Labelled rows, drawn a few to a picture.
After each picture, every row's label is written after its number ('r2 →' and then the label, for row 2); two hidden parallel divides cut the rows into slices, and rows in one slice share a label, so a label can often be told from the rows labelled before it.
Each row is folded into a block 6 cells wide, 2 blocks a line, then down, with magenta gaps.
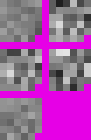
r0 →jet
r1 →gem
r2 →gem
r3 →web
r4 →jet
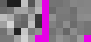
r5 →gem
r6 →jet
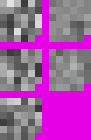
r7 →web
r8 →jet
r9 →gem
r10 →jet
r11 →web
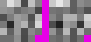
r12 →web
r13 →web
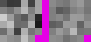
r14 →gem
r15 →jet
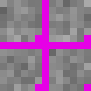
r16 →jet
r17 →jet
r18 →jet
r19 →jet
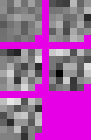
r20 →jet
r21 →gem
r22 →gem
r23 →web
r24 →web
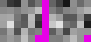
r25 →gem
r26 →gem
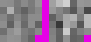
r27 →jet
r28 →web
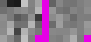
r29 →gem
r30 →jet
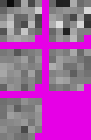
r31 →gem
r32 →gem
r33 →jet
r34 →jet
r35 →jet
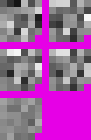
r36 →gem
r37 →web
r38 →web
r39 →web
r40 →jet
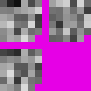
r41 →gem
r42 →web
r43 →gem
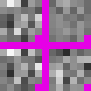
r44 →web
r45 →jet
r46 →web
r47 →gem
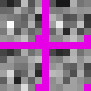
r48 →gem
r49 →gem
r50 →gem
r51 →gem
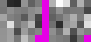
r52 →gem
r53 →web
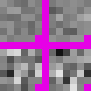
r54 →jet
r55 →jet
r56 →web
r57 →gem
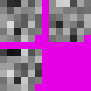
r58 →gem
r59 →web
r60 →gem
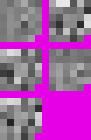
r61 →jet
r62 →web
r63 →web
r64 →jet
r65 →web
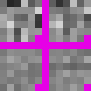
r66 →gem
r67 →gem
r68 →jet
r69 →jet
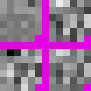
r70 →jet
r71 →web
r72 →gem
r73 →web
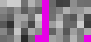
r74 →web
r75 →gem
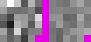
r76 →web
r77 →jet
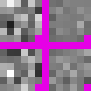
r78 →web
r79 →jet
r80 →gem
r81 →jet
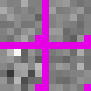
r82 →jet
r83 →jet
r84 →web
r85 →jet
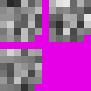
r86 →gem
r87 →web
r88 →web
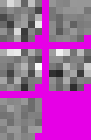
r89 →web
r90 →jet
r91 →web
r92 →web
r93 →jet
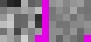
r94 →gem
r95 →jet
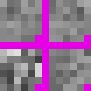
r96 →jet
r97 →jet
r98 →web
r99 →jet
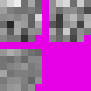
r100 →web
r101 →web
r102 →jet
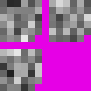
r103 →gem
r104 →web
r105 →web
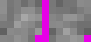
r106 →jet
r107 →jet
